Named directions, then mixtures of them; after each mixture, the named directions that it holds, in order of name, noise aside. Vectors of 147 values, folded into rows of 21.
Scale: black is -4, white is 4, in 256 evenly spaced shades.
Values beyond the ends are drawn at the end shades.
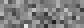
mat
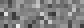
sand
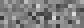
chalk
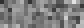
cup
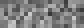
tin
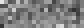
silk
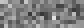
chalk, sand, silk.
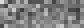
silk.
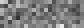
mat, silk.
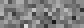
mat.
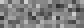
chalk, silk.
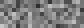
sand, silk, tin.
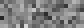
chalk, cup, mat.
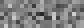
chalk, cup, sand.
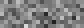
mat.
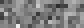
chalk, cup, sand.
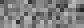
chalk, cup, tin.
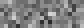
sand, tin.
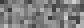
cup.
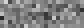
chalk, mat, silk.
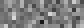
cup, sand, tin.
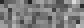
cup.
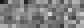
chalk, cup, silk.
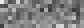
silk.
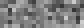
cup, silk.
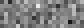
chalk, sand.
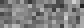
cup, mat.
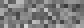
cup, mat, silk.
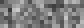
cup, tin.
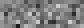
chalk, mat, sand.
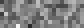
cup, sand.
